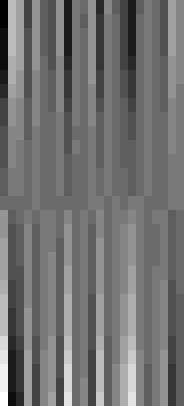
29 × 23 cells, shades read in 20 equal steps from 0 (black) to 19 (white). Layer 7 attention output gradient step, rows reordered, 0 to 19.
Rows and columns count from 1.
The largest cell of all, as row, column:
29, 1
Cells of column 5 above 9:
9
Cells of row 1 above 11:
3
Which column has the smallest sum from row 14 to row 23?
2
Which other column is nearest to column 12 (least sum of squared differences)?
5
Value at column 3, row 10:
10
